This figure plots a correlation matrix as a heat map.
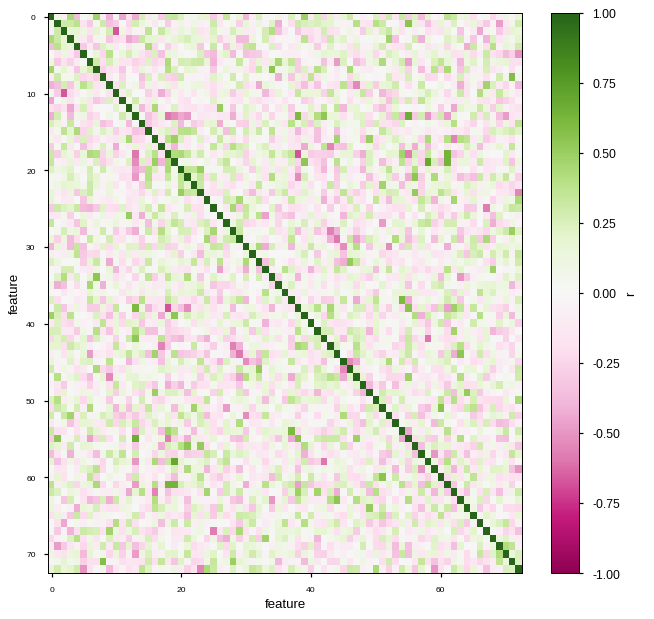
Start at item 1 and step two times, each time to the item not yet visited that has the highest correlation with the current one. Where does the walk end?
13
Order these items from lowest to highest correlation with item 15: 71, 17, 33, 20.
33, 17, 71, 20
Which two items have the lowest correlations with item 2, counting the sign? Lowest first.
10, 66
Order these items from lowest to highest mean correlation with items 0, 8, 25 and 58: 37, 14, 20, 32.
37, 14, 32, 20
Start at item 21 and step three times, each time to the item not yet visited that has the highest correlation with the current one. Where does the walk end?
20
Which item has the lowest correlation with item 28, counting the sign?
43
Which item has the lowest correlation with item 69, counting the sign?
1
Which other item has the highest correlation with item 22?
51
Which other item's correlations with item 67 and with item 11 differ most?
25
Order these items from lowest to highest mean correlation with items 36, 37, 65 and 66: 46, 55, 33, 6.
55, 46, 33, 6
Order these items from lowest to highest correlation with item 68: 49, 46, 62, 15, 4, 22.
46, 62, 49, 22, 15, 4
